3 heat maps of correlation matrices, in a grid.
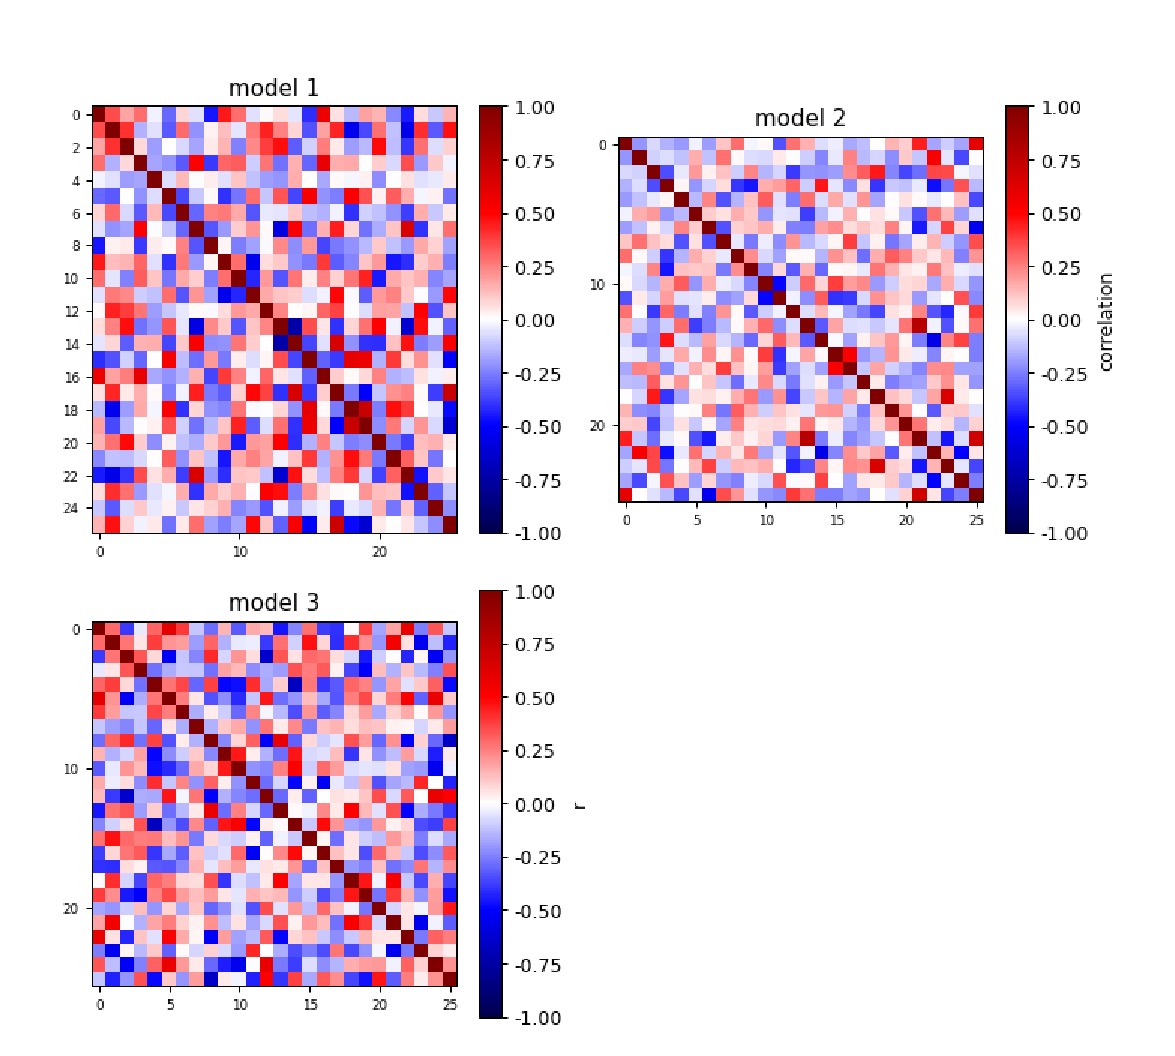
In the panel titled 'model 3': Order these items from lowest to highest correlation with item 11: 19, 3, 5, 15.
3, 5, 15, 19
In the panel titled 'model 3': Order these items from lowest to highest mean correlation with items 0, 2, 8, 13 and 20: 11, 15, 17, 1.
17, 11, 15, 1
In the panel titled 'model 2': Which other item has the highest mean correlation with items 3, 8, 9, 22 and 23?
18
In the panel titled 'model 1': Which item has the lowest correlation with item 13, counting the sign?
14
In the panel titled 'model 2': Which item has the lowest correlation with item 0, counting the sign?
11
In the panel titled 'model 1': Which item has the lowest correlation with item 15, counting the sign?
25
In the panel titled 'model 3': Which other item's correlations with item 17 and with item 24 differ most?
5
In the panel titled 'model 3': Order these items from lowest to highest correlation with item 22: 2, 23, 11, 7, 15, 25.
2, 23, 11, 7, 15, 25
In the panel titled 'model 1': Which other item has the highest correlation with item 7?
22
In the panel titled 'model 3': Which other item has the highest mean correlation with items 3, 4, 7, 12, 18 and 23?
24
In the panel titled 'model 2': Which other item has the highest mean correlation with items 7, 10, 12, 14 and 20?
3
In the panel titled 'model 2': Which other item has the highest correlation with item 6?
23
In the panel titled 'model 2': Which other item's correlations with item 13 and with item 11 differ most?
21
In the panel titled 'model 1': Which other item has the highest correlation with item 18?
19
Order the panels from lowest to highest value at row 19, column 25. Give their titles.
model 1, model 3, model 2
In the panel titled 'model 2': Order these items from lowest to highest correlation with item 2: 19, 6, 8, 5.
19, 8, 6, 5
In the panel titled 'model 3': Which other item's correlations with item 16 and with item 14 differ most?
9
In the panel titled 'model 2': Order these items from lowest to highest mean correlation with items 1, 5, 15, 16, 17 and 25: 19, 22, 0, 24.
24, 19, 0, 22
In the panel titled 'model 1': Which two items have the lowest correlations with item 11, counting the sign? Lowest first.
9, 10
